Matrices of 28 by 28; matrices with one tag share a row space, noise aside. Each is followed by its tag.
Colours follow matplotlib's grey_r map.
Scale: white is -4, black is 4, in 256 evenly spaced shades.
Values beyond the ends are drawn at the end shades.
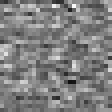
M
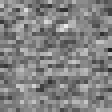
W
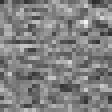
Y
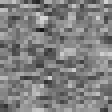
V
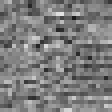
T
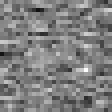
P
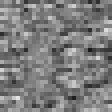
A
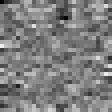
A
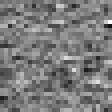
A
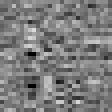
T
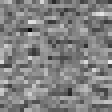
Y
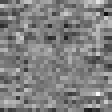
A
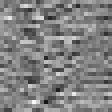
T
